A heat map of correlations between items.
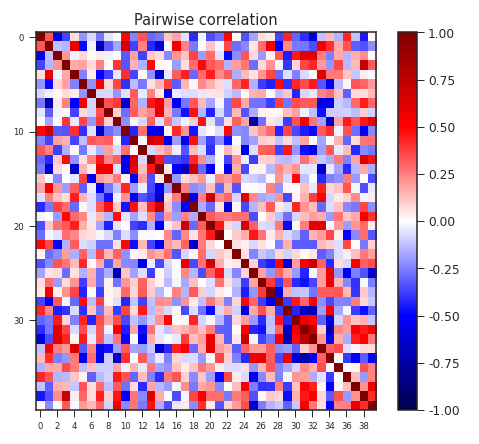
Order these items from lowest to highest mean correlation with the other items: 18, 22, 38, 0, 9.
0, 22, 18, 9, 38
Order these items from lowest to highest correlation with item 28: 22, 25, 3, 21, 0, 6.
0, 22, 6, 3, 21, 25
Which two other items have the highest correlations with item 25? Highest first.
34, 21
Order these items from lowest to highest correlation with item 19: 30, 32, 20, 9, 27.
30, 27, 32, 20, 9
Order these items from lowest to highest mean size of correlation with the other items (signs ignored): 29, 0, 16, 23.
23, 16, 0, 29
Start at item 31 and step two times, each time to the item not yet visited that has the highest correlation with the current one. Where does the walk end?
24
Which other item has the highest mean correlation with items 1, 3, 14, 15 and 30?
18
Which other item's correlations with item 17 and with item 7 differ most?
14
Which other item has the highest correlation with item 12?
29
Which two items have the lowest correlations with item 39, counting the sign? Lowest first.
25, 34
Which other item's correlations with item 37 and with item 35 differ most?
27
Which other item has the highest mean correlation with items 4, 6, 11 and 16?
33
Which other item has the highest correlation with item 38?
3
